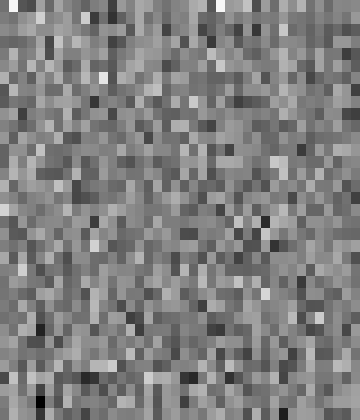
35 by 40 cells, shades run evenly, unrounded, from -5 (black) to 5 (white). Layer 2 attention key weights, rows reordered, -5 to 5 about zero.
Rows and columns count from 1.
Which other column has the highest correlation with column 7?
22
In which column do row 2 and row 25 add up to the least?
13
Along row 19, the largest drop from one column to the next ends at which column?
30
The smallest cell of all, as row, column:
34, 5
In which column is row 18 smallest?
25
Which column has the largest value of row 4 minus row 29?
7
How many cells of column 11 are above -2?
31
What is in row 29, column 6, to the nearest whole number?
1
